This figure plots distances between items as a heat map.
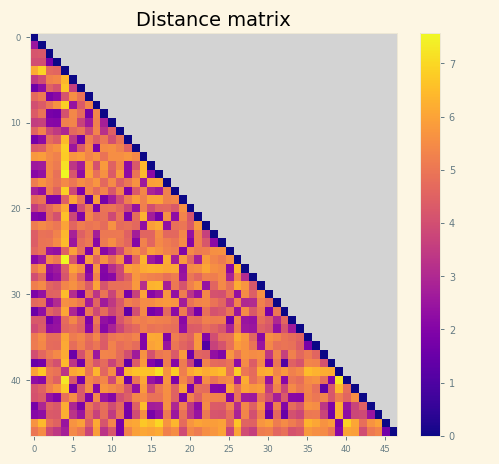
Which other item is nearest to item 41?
37
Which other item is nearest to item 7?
19
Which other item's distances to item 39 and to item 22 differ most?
36
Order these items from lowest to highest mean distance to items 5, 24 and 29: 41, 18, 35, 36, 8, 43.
41, 8, 36, 35, 43, 18
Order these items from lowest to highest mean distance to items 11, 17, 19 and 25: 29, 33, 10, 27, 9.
9, 33, 27, 10, 29
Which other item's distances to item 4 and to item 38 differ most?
16
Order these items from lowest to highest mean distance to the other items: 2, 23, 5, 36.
2, 5, 23, 36
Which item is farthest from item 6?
4
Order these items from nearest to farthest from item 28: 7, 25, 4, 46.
7, 25, 46, 4
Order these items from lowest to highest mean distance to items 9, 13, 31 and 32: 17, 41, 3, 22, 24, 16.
3, 24, 41, 16, 22, 17
